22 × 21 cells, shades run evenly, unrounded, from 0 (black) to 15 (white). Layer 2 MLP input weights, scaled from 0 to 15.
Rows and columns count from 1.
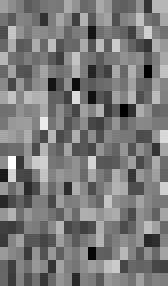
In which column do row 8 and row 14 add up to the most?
2
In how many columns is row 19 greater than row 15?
10
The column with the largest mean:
21
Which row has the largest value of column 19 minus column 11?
18
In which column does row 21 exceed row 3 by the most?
12
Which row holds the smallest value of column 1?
14
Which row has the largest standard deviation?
8
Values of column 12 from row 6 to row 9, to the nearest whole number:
2 5 1 8
